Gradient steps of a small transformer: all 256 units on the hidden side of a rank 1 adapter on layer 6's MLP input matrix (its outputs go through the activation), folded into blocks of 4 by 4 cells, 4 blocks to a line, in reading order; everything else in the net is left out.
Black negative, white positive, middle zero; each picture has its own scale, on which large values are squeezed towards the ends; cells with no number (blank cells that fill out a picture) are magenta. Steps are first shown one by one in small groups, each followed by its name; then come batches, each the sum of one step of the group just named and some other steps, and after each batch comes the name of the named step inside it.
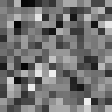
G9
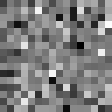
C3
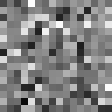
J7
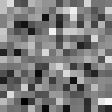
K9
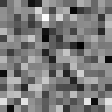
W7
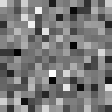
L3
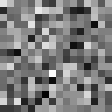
L3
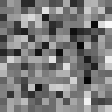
G9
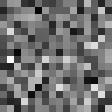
G9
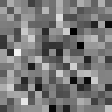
W7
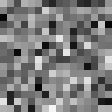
L3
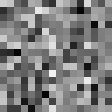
L3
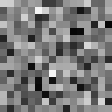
L3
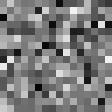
K9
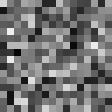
L3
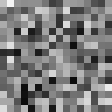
L3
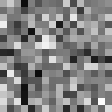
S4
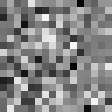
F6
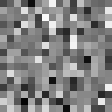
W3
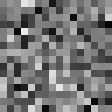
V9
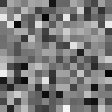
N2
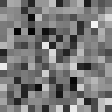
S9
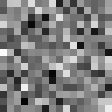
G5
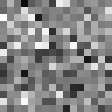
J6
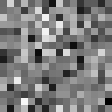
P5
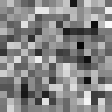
W3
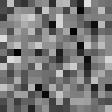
J6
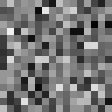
V9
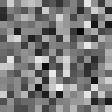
V9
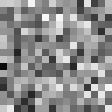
F6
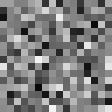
G5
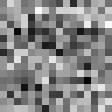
S9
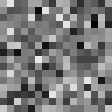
S4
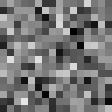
N2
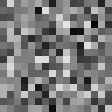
V9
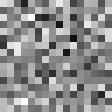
J6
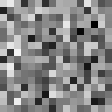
J6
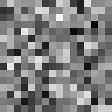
V9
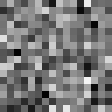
N2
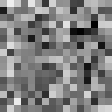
G5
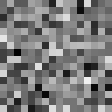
N2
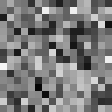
S9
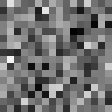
S9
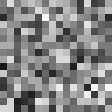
F6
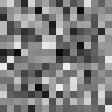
S4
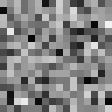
P5
